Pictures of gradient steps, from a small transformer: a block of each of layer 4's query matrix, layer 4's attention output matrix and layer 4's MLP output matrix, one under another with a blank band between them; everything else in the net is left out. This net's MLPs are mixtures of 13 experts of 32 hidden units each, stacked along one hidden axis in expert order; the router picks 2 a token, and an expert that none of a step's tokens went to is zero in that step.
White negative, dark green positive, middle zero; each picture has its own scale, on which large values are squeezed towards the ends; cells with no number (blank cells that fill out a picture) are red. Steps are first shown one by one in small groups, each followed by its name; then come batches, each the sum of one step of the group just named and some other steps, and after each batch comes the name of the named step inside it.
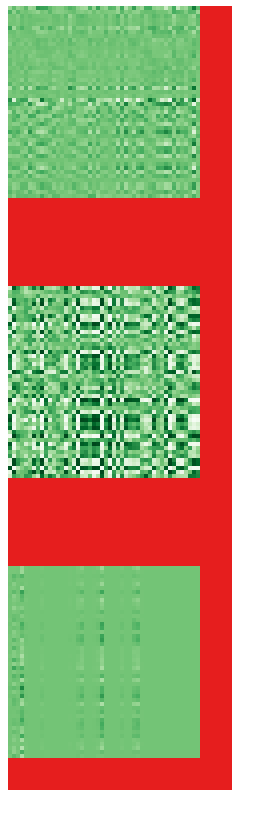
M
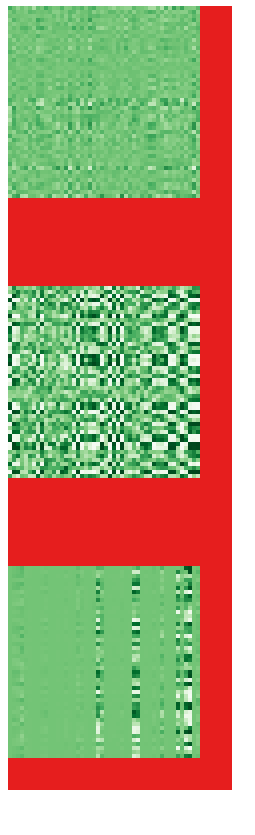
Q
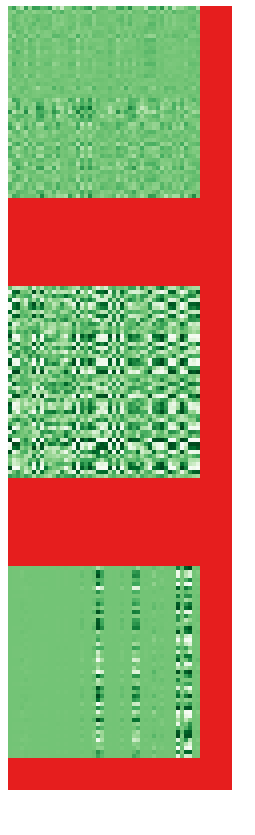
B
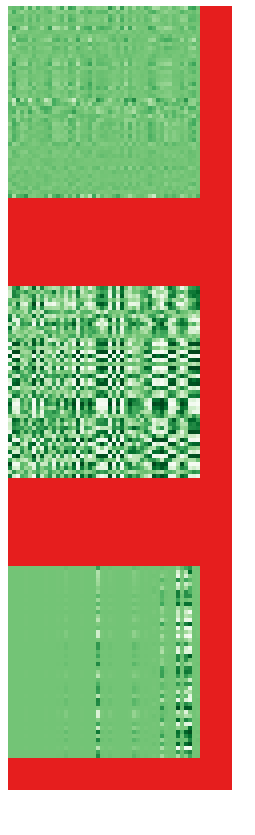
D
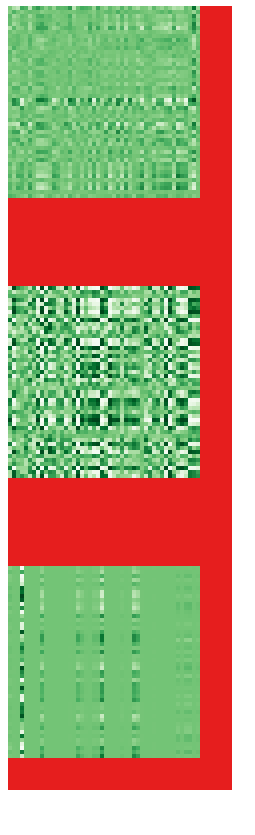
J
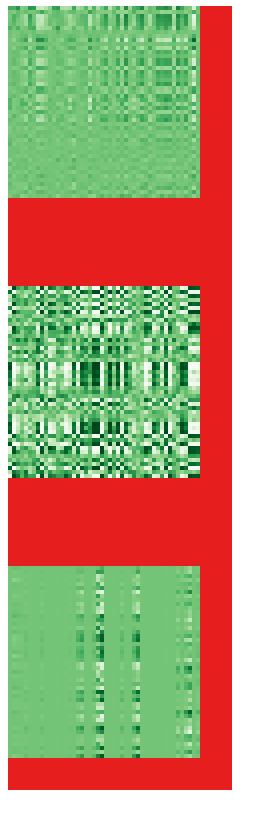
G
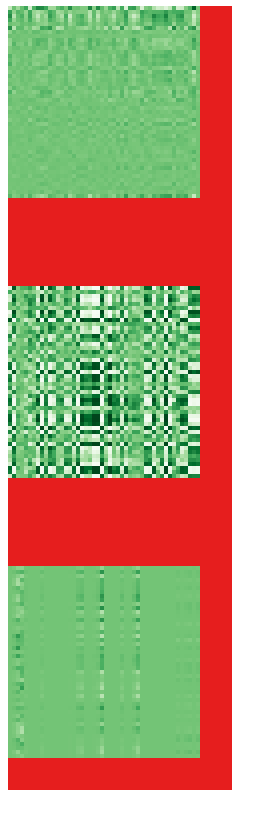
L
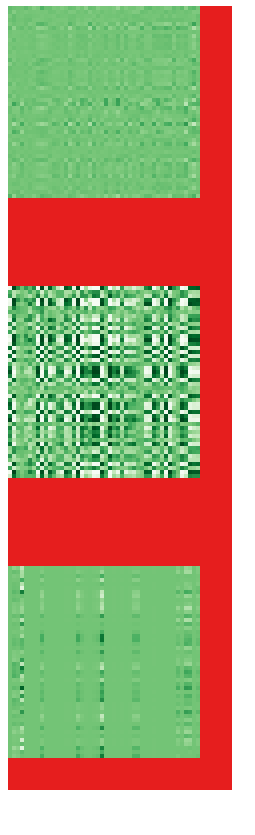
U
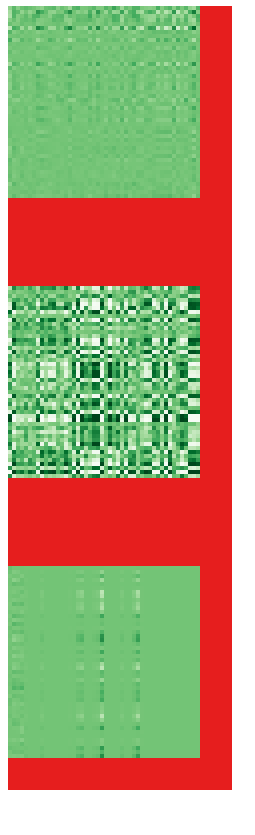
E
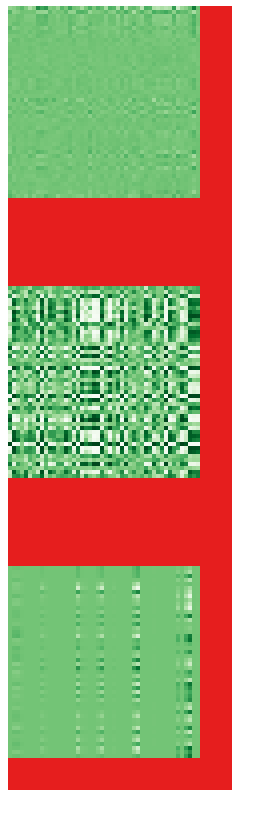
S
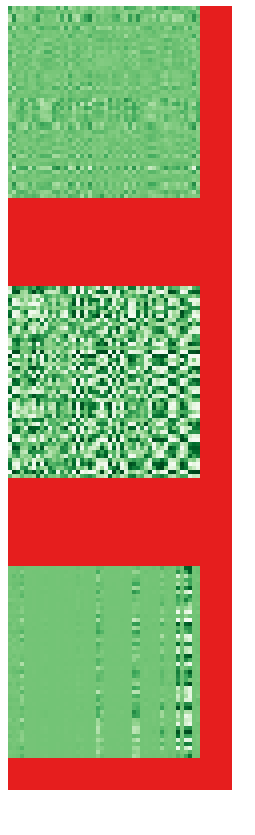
Q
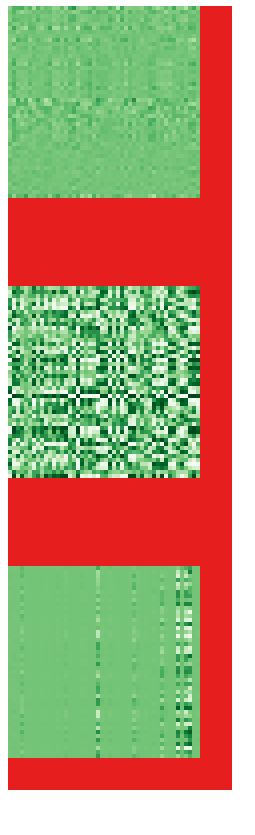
D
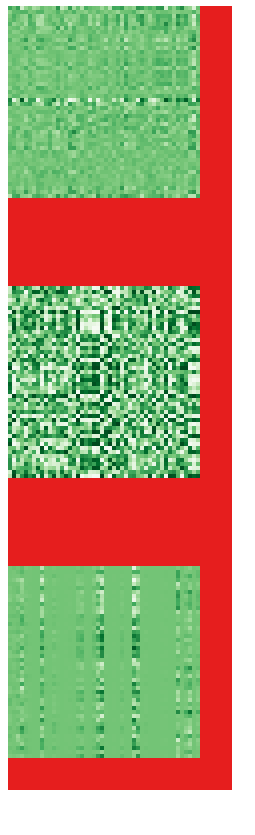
G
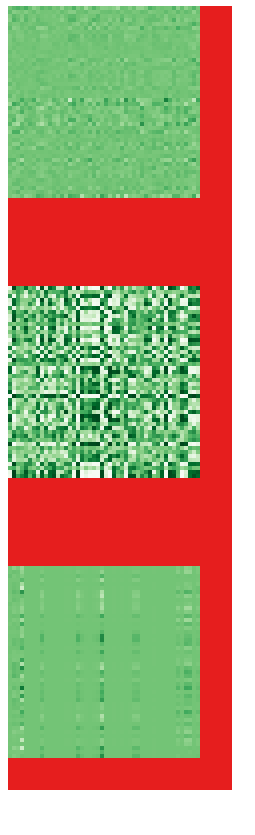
U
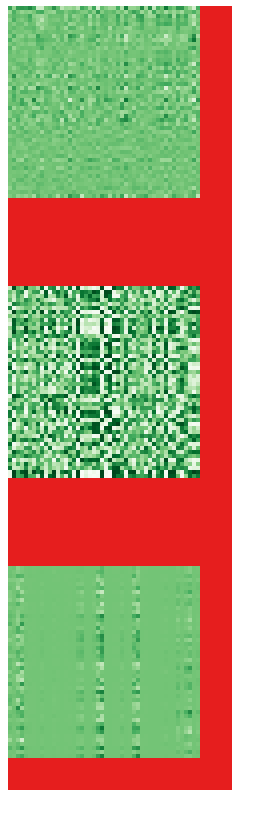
G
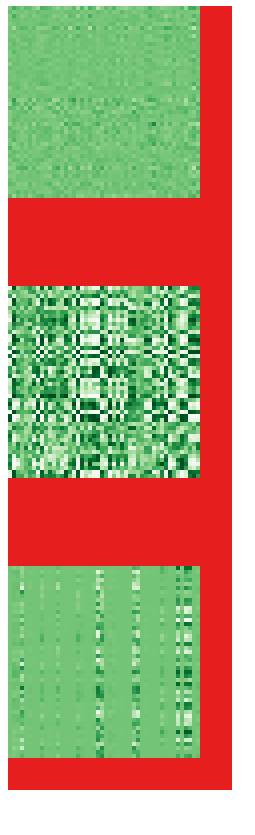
U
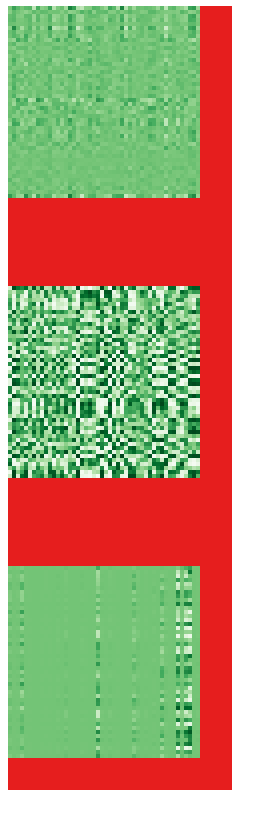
D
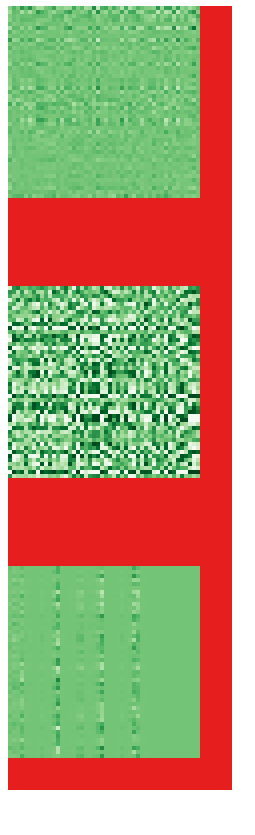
E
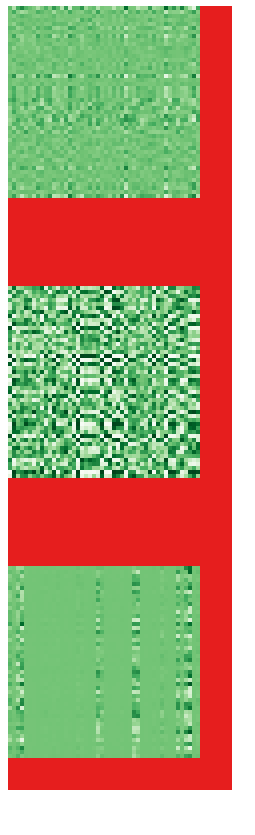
Q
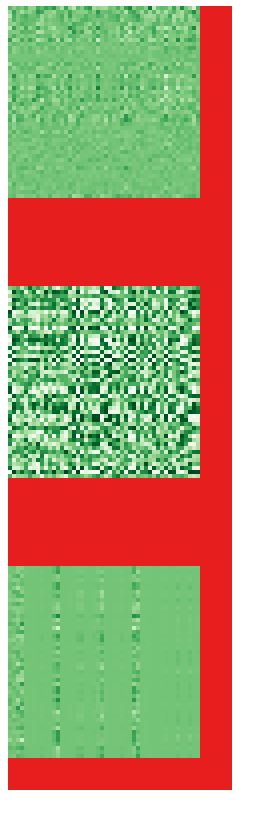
E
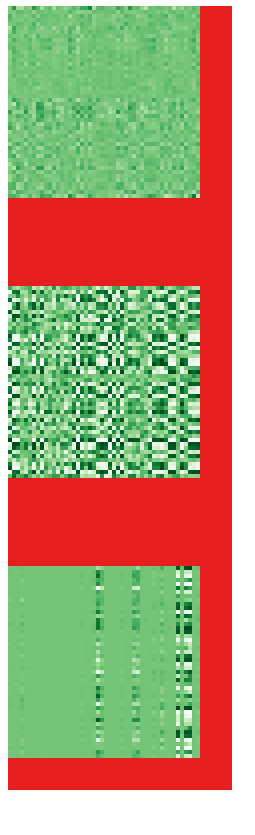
B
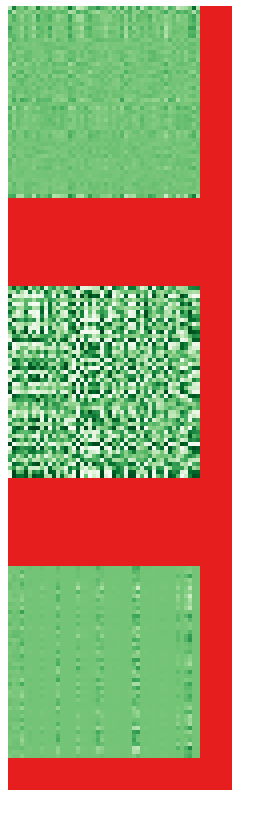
S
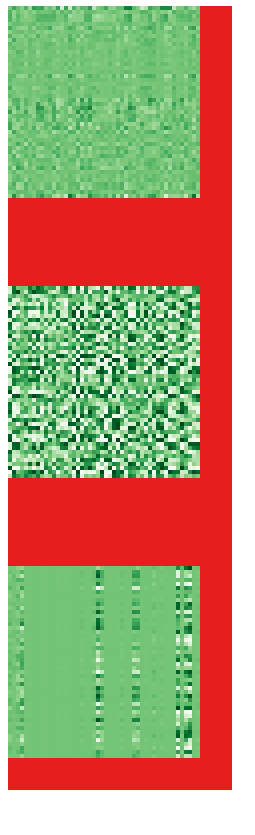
B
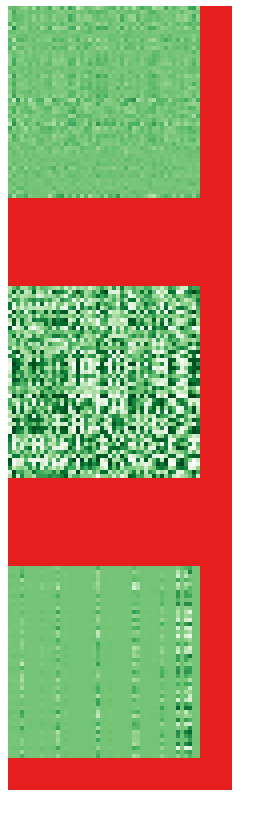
D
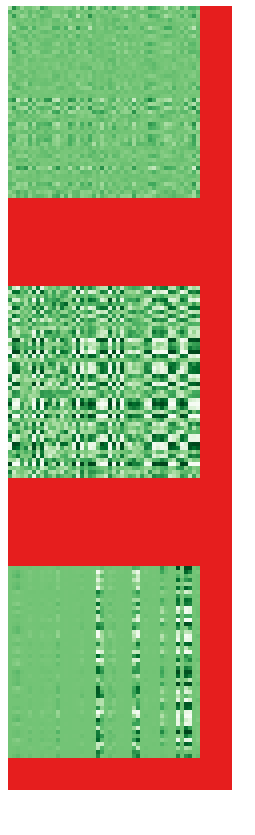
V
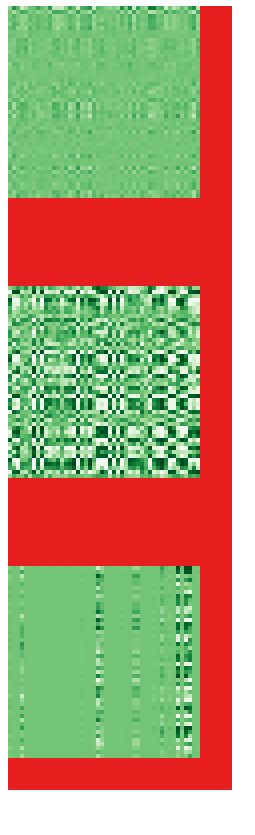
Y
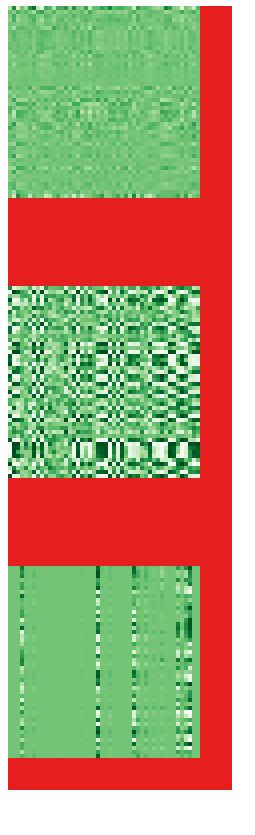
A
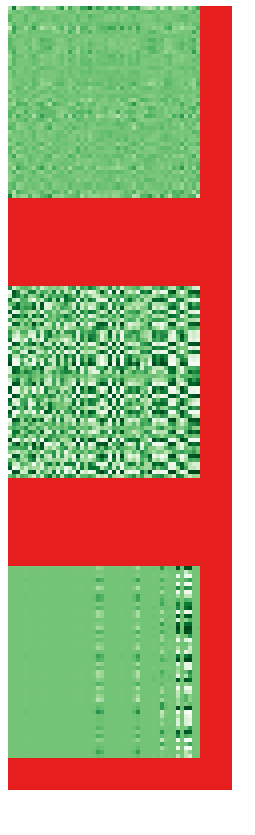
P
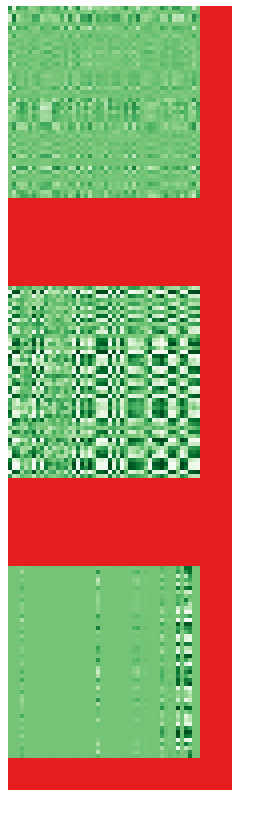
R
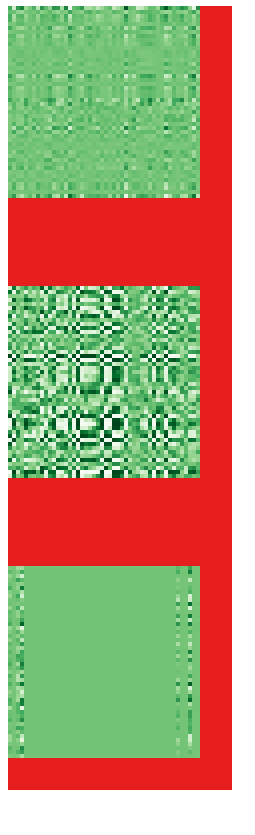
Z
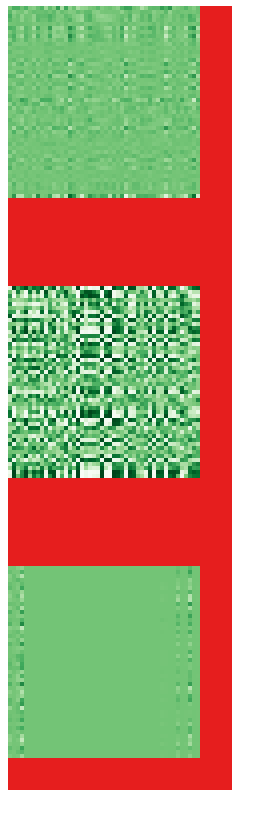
Z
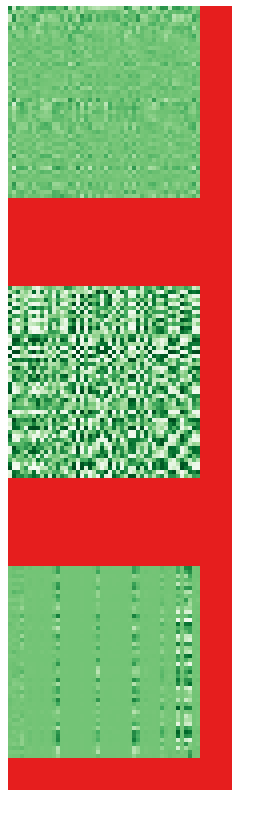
R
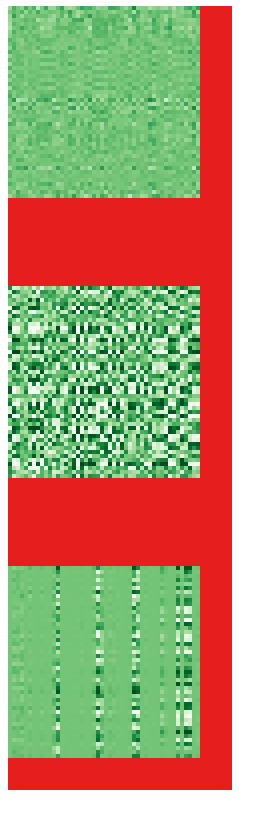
V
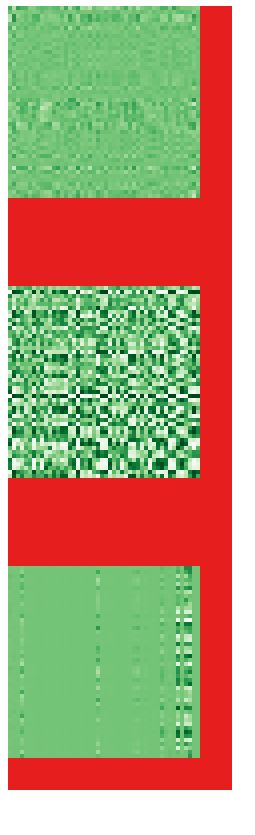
R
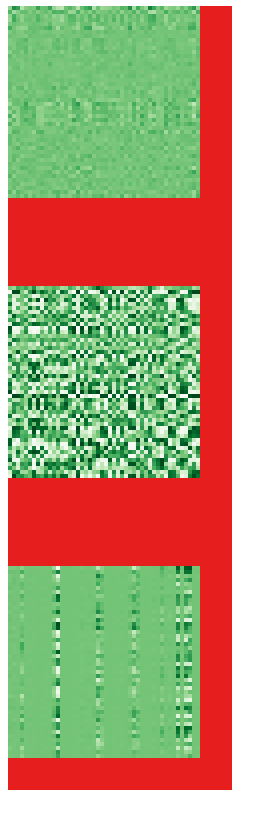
Y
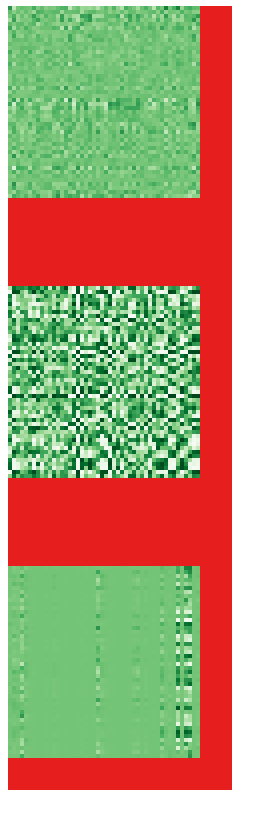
R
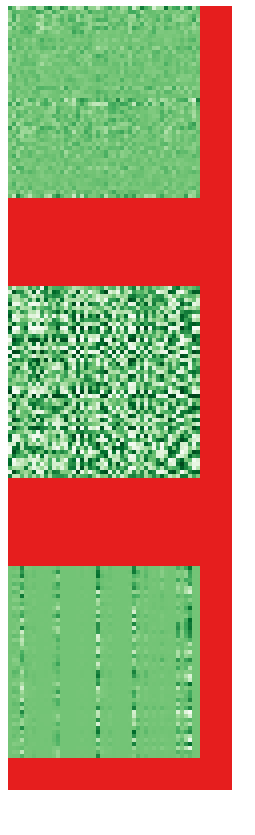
A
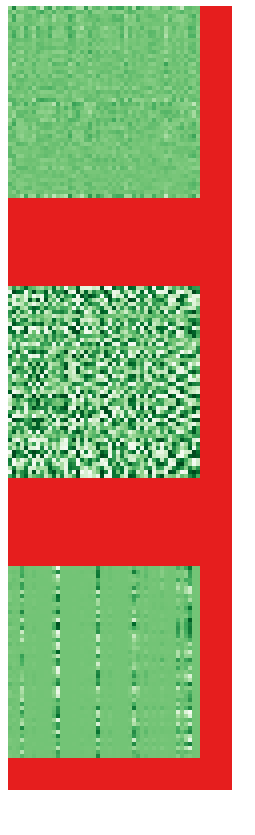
A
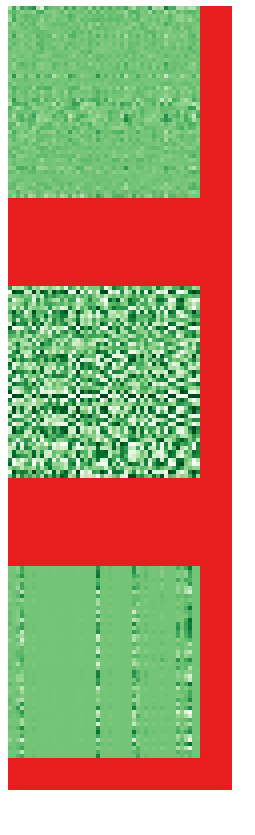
A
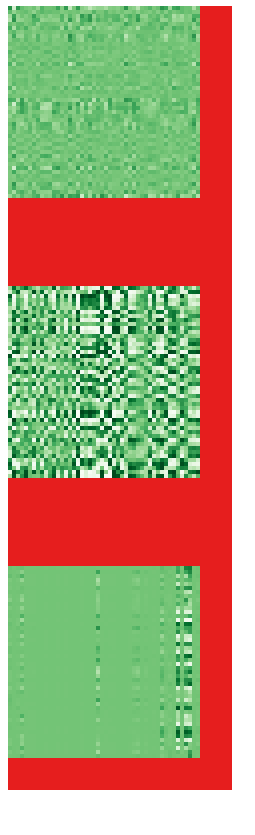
R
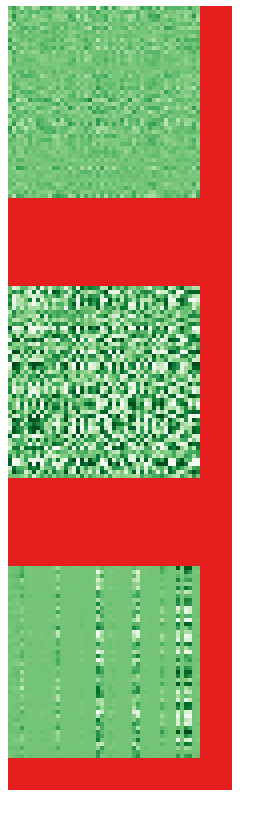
V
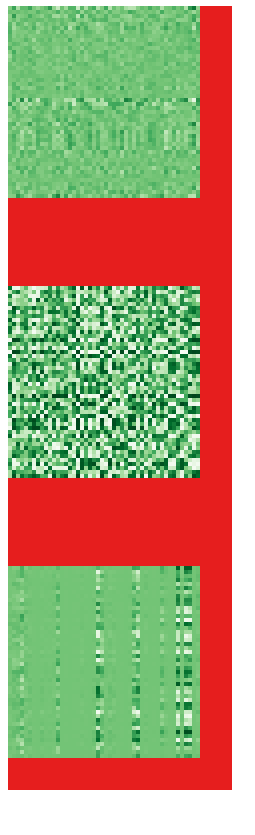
V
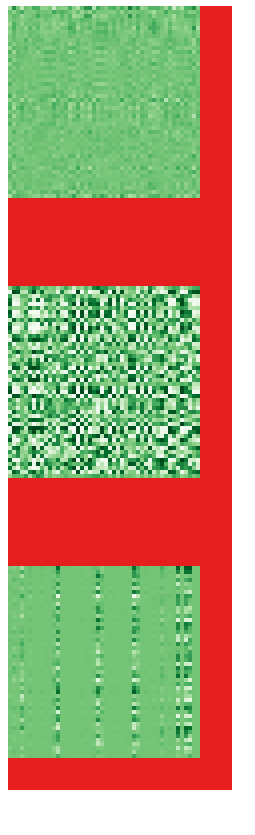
Y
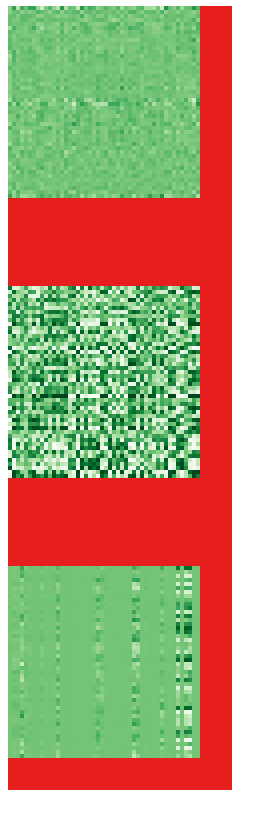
P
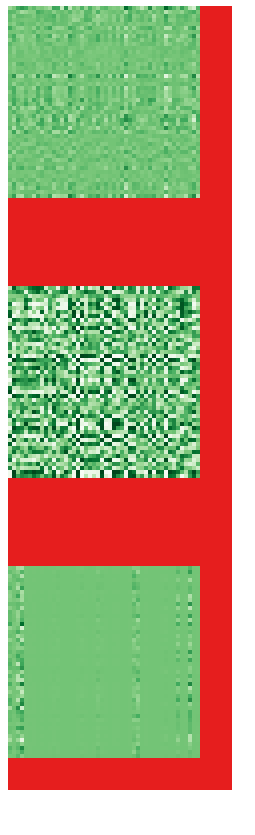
Z
